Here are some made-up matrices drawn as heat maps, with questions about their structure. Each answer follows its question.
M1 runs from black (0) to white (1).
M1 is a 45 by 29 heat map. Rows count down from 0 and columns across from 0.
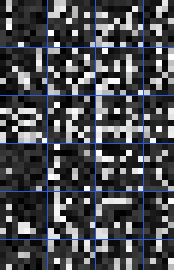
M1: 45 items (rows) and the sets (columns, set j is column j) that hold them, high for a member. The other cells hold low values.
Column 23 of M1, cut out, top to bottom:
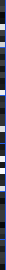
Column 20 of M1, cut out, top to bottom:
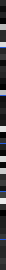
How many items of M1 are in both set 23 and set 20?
6
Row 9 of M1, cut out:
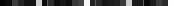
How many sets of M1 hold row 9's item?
4
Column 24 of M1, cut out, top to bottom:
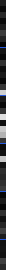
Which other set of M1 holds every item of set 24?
16
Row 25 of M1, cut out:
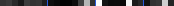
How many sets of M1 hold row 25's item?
4
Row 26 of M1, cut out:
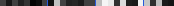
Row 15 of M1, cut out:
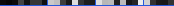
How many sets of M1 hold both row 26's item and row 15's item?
7
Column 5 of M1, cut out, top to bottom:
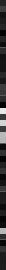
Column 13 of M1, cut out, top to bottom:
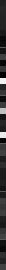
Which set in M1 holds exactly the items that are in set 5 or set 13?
0
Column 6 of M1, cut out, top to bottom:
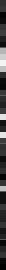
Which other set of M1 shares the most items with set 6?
28
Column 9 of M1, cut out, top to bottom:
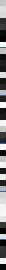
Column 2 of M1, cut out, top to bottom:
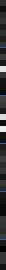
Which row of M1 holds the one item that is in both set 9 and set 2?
21
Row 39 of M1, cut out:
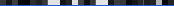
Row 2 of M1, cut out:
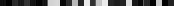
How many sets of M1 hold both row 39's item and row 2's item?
6
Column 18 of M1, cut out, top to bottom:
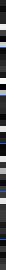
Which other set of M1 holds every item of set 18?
17
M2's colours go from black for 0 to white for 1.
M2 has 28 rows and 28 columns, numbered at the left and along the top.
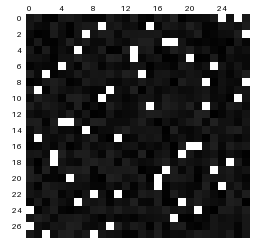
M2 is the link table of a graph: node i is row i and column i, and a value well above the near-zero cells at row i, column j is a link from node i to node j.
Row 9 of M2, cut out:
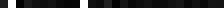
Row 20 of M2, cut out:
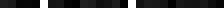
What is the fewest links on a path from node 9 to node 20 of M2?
7
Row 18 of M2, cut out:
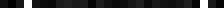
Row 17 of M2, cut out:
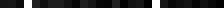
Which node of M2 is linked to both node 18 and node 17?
node 3
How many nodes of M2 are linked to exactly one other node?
2
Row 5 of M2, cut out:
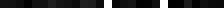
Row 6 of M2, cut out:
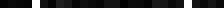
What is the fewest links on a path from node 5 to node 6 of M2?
3
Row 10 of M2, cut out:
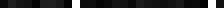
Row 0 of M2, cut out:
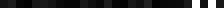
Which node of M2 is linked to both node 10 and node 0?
node 26
